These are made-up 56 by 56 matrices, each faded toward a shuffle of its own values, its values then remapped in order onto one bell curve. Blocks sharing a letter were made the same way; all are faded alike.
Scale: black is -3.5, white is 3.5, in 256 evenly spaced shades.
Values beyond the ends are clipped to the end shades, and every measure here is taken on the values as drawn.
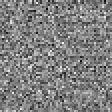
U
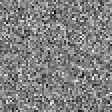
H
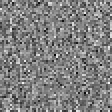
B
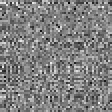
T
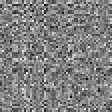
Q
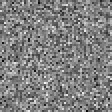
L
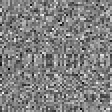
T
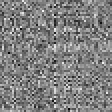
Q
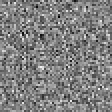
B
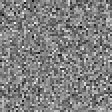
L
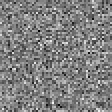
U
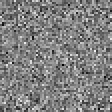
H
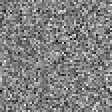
H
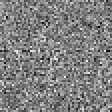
H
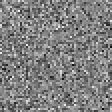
H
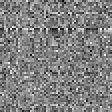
T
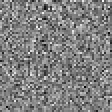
U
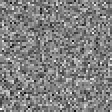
H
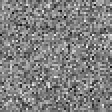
H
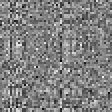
Q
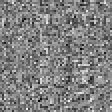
B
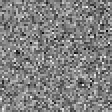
L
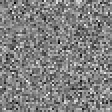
H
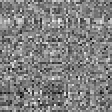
T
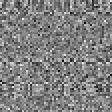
T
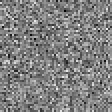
U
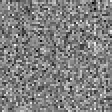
L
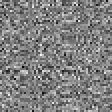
T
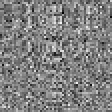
Q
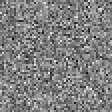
L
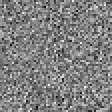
L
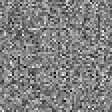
U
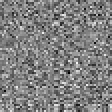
T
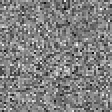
B
